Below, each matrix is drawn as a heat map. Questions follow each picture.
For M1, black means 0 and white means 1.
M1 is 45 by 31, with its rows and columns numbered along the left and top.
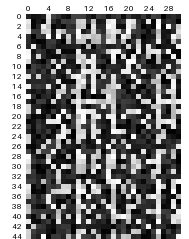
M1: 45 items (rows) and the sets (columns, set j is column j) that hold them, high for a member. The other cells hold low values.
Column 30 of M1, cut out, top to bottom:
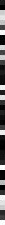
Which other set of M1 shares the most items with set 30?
20
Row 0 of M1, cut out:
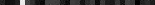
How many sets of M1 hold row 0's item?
1
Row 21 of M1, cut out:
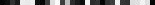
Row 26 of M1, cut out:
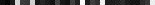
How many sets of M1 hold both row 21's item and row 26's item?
1
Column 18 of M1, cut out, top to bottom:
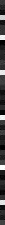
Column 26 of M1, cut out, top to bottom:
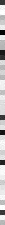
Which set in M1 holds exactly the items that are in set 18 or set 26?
10
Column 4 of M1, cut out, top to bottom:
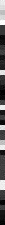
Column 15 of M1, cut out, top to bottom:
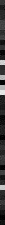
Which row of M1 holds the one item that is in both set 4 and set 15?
37
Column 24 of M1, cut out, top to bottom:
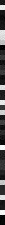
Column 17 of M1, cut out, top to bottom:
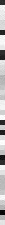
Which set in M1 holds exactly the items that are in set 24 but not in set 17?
1
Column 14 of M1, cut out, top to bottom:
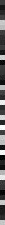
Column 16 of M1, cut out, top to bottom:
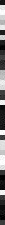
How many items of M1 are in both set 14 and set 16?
6
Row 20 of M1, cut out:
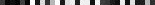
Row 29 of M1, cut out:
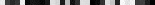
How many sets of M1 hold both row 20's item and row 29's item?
7
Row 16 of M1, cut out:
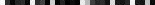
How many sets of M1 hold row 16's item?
8
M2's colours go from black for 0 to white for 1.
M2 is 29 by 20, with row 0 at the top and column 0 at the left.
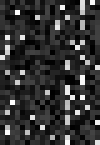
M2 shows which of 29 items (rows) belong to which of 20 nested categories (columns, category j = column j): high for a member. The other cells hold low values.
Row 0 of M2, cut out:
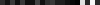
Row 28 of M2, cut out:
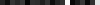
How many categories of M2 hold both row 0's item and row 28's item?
0
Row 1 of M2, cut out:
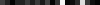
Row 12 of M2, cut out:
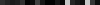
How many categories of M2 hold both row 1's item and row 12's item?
0
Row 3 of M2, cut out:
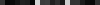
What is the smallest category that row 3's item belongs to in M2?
7
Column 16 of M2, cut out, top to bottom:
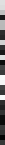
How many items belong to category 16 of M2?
10
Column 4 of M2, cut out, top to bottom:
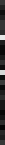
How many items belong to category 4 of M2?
2
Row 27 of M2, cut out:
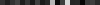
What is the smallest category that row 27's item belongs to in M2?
10
